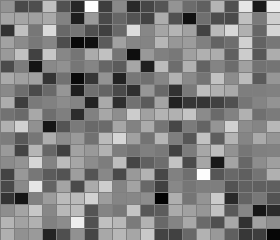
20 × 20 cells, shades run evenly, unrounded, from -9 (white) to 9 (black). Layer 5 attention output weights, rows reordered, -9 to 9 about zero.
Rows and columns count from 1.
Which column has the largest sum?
19
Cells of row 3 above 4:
3
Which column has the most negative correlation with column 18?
6
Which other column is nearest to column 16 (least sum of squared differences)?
14
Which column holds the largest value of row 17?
12
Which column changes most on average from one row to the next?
16
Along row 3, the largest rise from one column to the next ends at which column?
5
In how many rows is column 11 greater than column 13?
12
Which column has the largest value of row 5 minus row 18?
10
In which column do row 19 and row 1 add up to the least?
20
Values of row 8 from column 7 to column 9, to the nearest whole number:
1 2 4
